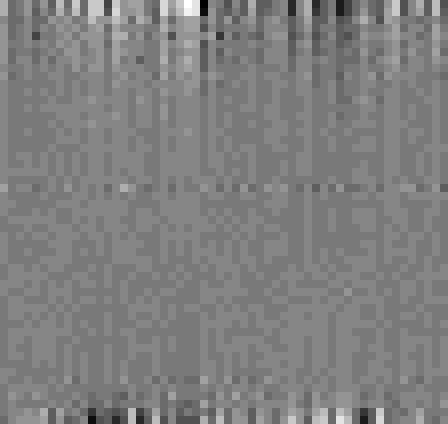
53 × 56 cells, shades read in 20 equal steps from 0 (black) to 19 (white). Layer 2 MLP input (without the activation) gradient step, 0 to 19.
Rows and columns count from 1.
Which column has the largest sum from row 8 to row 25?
21
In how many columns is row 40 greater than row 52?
25
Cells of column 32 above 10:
3
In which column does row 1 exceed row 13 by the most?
24
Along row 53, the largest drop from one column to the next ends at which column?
18
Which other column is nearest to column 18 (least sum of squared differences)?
46
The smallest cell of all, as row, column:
1, 26
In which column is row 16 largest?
12
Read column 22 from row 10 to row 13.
9 10 10 9
